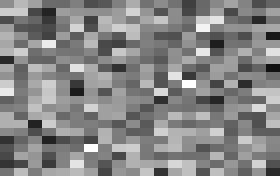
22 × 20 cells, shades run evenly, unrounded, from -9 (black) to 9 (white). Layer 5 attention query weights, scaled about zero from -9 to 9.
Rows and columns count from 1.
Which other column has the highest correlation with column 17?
3
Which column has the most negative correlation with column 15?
7
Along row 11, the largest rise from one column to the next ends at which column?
14
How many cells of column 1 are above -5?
19
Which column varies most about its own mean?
4
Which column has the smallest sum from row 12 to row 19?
11
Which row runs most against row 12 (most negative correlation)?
20
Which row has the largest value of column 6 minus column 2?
21
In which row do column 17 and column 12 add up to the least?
2
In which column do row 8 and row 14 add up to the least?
1
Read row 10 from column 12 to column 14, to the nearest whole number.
-3 7 -5
